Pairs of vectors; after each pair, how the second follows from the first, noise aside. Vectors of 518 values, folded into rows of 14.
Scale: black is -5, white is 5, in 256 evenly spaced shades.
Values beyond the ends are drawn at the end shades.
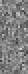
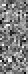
reversed, scaled up.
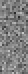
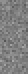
reversed, negated, shrunk.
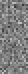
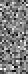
reversed, negated, scaled up.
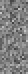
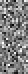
reversed, scaled up.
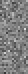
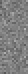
shrunk.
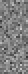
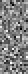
negated, scaled up.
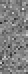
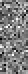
reversed, negated, scaled up.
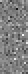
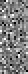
reversed, scaled up.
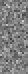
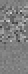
reversed, partly zeroed.
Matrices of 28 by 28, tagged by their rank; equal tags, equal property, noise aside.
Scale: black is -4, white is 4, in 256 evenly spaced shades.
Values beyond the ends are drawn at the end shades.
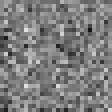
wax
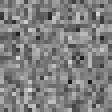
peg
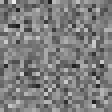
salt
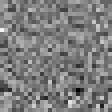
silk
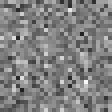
salt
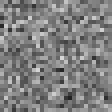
silk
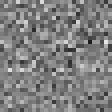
silk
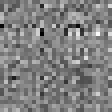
wax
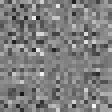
wax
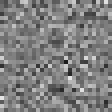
peg
